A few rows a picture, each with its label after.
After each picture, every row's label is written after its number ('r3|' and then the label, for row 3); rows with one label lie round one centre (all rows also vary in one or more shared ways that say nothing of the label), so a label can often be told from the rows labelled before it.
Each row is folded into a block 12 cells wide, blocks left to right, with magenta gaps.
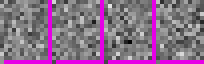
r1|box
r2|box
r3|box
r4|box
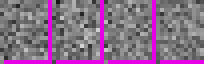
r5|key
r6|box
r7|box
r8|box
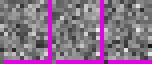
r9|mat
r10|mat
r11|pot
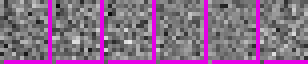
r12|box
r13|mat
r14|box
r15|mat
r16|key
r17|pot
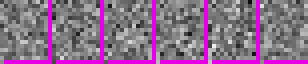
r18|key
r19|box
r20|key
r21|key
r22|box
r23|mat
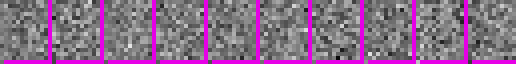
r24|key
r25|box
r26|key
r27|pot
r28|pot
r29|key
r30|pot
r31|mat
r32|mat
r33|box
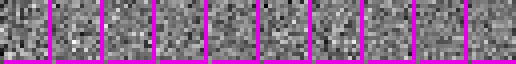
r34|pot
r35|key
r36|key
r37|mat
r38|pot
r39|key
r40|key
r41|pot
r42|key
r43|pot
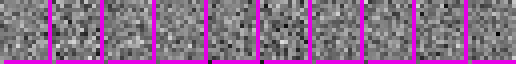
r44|key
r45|key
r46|key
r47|key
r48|box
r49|mat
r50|box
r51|box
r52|box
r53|key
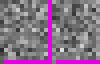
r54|pot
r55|mat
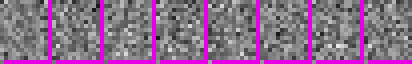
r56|pot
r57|box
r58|pot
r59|mat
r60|box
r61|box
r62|key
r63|box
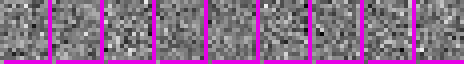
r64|box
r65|mat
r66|box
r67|pot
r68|pot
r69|box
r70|mat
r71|mat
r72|box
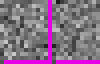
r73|pot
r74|box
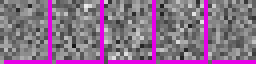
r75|mat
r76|key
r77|pot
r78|box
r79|mat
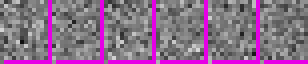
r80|pot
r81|mat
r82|key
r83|mat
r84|key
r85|pot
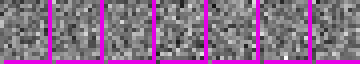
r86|key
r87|mat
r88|box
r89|pot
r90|mat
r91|mat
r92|mat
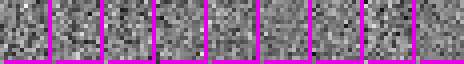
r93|box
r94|mat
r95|mat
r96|box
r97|box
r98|key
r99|box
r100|mat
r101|key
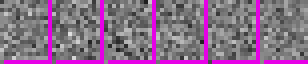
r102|mat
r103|box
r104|mat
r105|pot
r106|pot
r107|mat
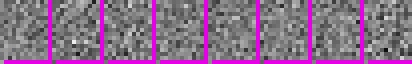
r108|box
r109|box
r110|mat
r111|pot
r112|box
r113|box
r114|key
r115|box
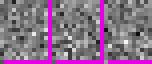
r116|mat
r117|pot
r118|key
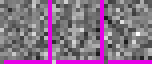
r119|pot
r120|key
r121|box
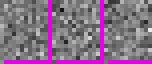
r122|box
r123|pot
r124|box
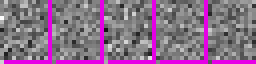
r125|mat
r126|pot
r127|key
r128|mat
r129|pot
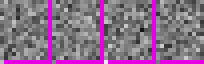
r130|mat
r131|box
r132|key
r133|key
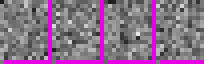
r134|pot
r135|key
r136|mat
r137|box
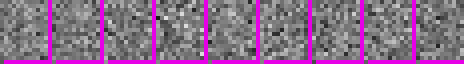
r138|mat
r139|key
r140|mat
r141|key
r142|box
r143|pot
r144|key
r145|pot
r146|box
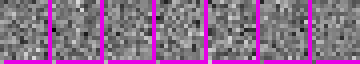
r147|key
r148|mat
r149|key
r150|box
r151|key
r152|box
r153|box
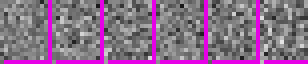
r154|box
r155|box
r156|key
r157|key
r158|box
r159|pot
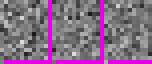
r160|mat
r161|pot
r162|pot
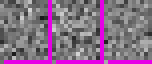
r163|box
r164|box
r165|key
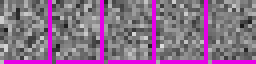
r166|mat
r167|key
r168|pot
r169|box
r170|box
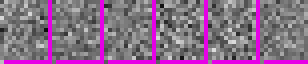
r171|mat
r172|box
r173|pot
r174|pot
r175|pot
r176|key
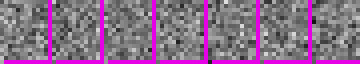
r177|key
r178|key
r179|mat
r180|key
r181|box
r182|key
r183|box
